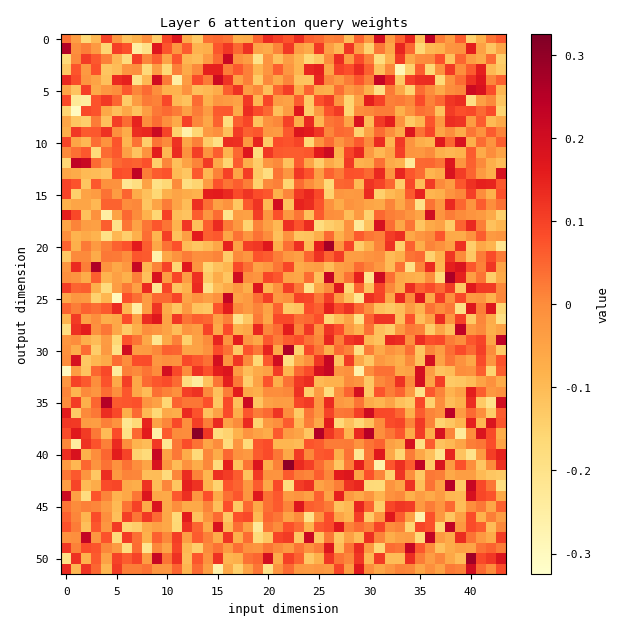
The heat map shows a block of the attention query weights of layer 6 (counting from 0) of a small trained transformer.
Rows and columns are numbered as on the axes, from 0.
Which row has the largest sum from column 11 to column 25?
15
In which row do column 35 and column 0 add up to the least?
16
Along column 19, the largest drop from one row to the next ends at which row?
11
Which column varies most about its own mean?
9
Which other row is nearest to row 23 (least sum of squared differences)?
8
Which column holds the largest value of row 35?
4
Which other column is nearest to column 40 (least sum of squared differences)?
41
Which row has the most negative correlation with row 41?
31
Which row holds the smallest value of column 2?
6
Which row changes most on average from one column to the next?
38
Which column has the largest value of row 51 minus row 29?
5
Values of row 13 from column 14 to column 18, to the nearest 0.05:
-0.1 0 0.1 -0.05 0.1
